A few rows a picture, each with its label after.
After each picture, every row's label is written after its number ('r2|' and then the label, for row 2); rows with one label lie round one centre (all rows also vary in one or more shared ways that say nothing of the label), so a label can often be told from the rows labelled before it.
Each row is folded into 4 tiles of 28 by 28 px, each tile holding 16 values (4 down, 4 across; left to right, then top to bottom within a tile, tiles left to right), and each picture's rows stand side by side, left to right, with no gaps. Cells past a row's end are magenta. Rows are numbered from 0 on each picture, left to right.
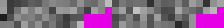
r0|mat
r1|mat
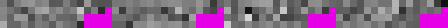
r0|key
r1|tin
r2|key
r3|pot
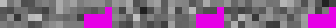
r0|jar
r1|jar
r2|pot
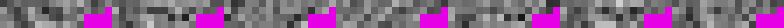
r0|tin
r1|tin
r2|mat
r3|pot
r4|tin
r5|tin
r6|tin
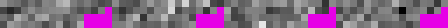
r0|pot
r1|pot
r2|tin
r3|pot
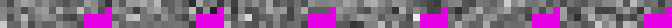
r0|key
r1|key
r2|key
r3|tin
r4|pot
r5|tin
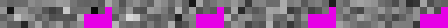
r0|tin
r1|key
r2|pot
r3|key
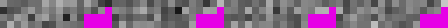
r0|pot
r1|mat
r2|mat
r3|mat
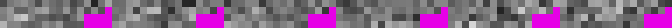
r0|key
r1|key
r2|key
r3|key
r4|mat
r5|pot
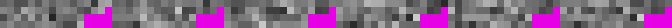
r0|mat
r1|tin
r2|tin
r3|tin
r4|tin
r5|tin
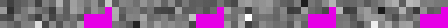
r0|mat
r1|tin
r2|key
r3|tin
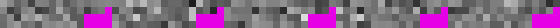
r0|jar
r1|key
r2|tin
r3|key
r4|pot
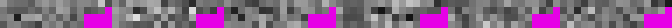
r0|jar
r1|key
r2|jar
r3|tin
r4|tin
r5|pot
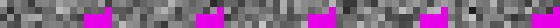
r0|jar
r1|pot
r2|mat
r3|mat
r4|key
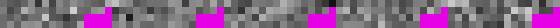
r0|mat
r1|jar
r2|pot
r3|mat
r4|jar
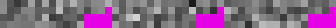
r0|mat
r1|key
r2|tin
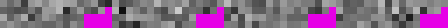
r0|pot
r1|tin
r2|jar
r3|mat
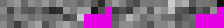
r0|tin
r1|pot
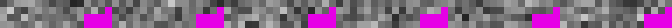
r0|key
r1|pot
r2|key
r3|mat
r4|jar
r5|key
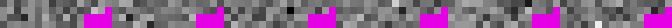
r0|mat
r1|jar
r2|pot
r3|pot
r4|key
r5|tin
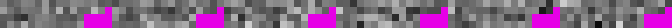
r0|mat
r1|tin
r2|jar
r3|tin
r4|tin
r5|jar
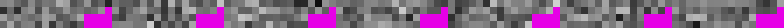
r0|pot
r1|mat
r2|key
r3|tin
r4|mat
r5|key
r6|tin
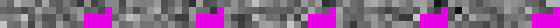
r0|key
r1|key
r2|tin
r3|tin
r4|jar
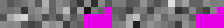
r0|key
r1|pot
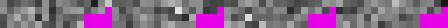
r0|mat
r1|tin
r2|key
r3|pot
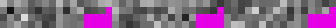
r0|jar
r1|tin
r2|pot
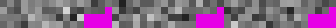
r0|tin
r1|key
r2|pot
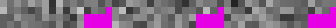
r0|mat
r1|key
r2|key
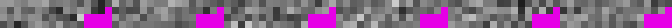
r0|tin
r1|pot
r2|mat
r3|pot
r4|key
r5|pot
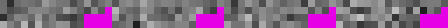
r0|key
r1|tin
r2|key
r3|key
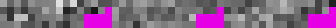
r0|pot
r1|tin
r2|pot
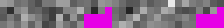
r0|jar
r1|pot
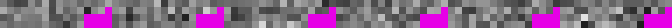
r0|mat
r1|mat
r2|tin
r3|mat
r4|key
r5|key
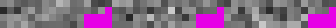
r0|pot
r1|jar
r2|tin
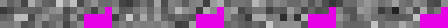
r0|pot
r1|mat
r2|tin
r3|tin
